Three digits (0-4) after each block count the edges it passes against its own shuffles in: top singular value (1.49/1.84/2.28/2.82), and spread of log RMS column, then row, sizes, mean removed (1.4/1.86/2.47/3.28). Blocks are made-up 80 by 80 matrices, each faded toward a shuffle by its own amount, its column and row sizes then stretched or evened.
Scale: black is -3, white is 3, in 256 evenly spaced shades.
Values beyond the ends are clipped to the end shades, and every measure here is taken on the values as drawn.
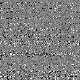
0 1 4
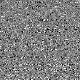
0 0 3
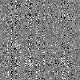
0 4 2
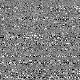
0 0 4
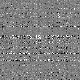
1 2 4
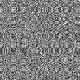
4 0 0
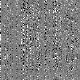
0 4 2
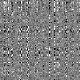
3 4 3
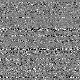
1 0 4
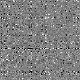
2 2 3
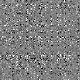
2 3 3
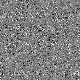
0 0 2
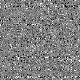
1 0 3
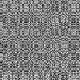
4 0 3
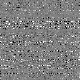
0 1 4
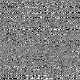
2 1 4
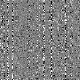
0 4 2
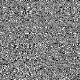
1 1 3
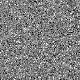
1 1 1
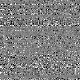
2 2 4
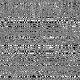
3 0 4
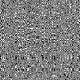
3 2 1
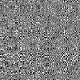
3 2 3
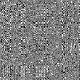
3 3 1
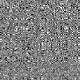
3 1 3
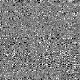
2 1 3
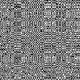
4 0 2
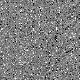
0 2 0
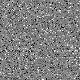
1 0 0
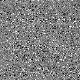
0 1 3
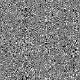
0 3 1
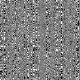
1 4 1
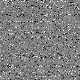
0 0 3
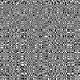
4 2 4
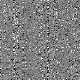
2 3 1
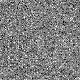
1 0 0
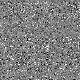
1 0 2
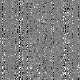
2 4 1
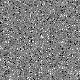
2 1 0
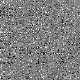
0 2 2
